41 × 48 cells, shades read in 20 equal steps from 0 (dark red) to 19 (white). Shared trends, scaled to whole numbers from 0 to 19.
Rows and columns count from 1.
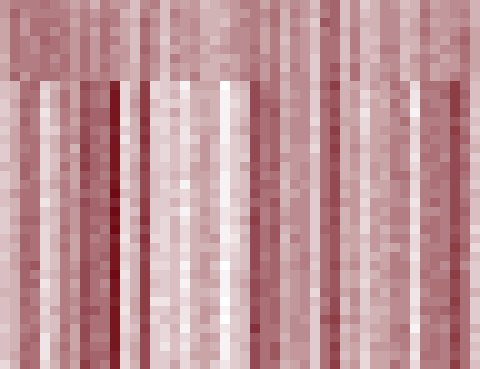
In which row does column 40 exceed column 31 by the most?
28
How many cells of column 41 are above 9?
27
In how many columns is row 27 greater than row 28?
11
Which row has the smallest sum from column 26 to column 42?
30
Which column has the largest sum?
23
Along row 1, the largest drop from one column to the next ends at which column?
33
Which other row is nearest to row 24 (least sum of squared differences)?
16
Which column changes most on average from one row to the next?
18
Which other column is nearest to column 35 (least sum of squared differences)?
14
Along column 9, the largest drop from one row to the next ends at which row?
10
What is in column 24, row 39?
15
